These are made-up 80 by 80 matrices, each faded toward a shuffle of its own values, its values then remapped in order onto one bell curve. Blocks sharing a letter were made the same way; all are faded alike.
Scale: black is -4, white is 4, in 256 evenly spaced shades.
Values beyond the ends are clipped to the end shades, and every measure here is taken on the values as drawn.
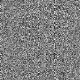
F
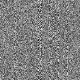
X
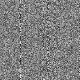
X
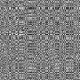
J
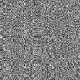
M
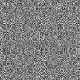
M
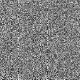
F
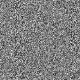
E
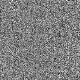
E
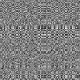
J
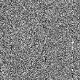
E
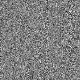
E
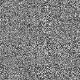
F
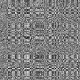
J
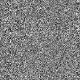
F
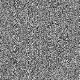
E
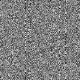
X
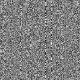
X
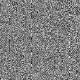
X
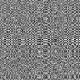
J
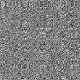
M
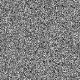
E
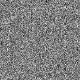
E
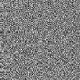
M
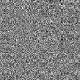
M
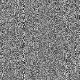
X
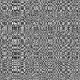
J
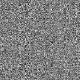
F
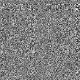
F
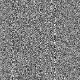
X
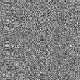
M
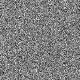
E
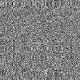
M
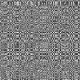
J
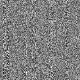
X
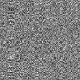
M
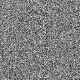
E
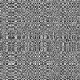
J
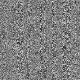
X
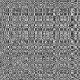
J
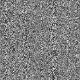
X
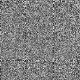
F
